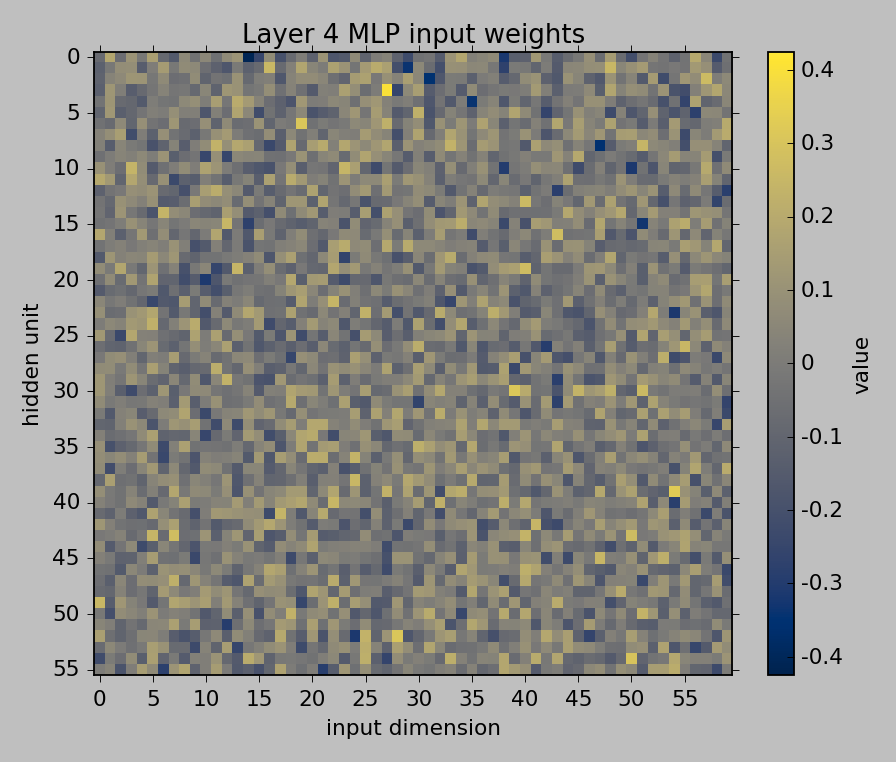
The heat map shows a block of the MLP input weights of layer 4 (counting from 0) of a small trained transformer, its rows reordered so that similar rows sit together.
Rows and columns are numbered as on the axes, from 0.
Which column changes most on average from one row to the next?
51
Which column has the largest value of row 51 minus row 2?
31
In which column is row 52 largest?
28
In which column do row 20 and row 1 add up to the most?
48
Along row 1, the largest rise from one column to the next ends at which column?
30
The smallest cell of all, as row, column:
0, 14
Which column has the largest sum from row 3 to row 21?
27
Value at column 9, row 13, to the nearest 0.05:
0.15
